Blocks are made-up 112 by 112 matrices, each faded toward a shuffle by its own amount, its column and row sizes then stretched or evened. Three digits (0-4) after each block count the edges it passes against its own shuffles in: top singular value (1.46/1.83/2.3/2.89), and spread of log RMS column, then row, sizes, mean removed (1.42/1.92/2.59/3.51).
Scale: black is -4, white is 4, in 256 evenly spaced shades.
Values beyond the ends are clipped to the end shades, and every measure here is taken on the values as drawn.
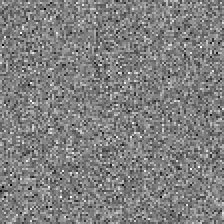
1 1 0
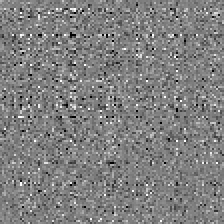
3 3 3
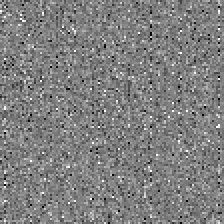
1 3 0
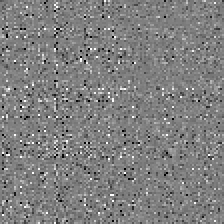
2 3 3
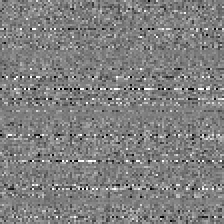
2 0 4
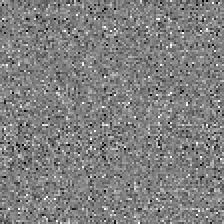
1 2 2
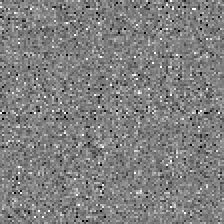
0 2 2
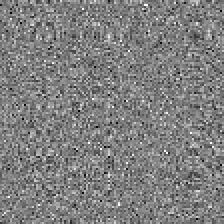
3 1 0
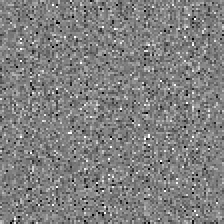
2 2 0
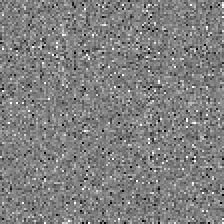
0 2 1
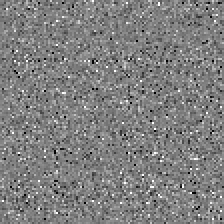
0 1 2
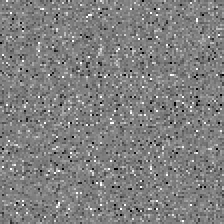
0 1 2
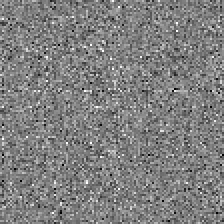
1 2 2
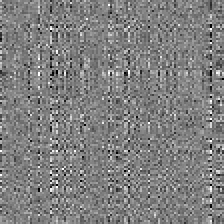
4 4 2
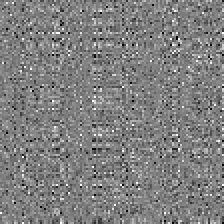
4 3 2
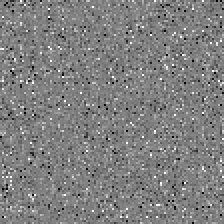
0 2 1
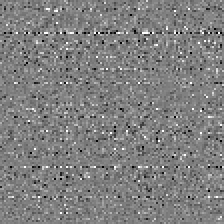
3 1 3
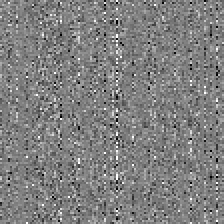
2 4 0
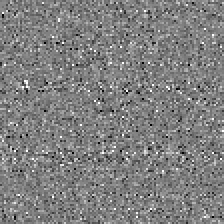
0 1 3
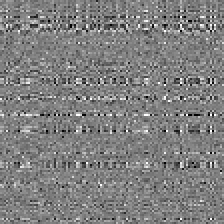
4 2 4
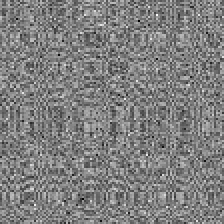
4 0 0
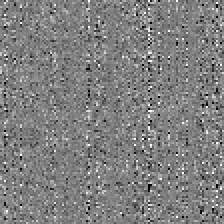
2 4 1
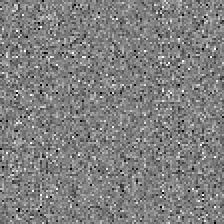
2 2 1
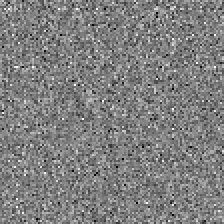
0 1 2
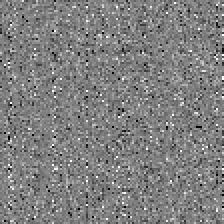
2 3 0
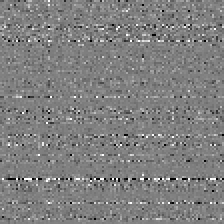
3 1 4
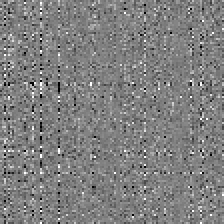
3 4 2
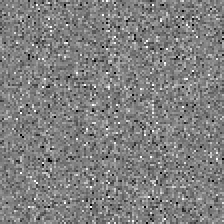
0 2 1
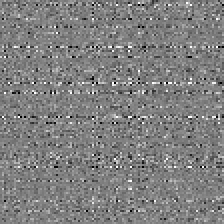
3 2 4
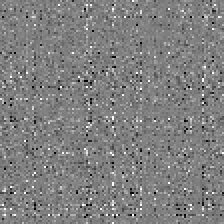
1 3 3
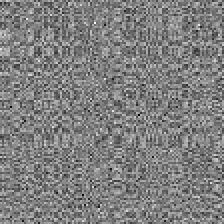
4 1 0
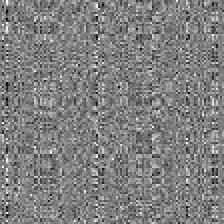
4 4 0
